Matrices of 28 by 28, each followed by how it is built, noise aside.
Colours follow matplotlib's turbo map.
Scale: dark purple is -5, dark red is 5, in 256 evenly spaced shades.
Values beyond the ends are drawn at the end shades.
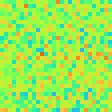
repeating columns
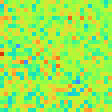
lower triangular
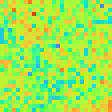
smooth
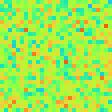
repeating columns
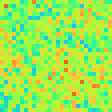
smooth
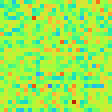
uneven rows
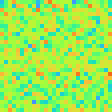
repeating columns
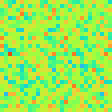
repeating columns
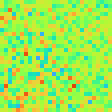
lower triangular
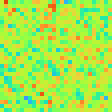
Toeplitz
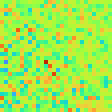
lower triangular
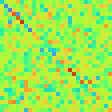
diagonal
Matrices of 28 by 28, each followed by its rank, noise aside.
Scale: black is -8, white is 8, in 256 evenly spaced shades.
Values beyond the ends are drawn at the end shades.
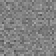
six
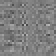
three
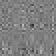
three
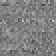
six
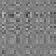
two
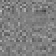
four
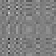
two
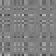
one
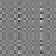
one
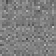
six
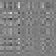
two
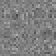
six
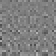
three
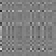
one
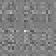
three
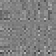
three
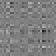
two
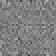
six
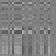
one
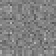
six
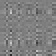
two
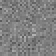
six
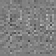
four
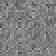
six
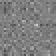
four
